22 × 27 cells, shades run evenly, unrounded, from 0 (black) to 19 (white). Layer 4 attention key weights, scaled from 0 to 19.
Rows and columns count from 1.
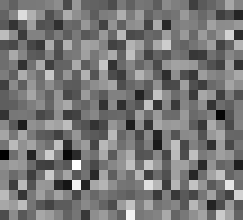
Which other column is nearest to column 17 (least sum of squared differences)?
9
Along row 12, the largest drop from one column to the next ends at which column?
25
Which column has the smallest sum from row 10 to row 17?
8
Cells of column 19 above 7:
15
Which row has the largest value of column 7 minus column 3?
13
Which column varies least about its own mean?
21
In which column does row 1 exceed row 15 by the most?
26
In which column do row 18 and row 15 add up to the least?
11
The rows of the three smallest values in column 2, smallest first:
3, 19, 5
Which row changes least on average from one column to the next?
1
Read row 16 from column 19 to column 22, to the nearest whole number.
5 14 6 14
